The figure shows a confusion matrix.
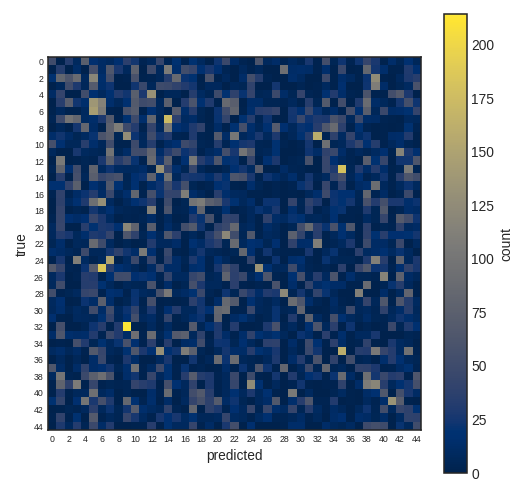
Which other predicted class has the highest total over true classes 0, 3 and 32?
9
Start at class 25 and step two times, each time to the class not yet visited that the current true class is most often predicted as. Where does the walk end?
5
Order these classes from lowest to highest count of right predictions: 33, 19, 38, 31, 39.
33, 19, 31, 38, 39
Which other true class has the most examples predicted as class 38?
39
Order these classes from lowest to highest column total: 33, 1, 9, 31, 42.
33, 31, 42, 9, 1
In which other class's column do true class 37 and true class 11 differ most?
42
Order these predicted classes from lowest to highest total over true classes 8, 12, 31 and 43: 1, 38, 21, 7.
21, 38, 1, 7
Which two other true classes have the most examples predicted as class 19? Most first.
17, 2
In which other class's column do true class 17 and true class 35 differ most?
13
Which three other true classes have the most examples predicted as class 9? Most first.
32, 20, 41
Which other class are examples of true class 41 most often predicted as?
4
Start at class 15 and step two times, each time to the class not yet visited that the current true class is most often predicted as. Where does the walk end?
24
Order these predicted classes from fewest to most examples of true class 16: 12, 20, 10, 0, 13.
0, 13, 20, 12, 10
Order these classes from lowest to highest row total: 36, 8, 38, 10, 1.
36, 10, 1, 8, 38
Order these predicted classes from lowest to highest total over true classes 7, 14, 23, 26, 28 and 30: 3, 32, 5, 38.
38, 32, 3, 5
